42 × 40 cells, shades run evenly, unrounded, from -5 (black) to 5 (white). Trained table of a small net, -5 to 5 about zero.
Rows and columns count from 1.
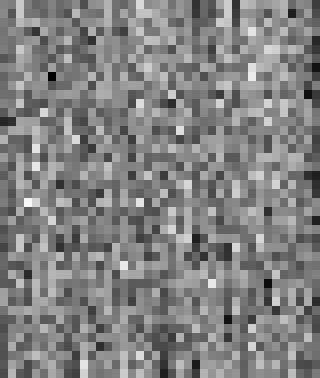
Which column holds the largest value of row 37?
32
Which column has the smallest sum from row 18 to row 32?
40
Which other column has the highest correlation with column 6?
30
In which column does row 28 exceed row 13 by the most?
3
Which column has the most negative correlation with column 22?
28
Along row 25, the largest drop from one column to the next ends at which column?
8
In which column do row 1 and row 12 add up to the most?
18
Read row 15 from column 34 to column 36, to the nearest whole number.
0 0 1
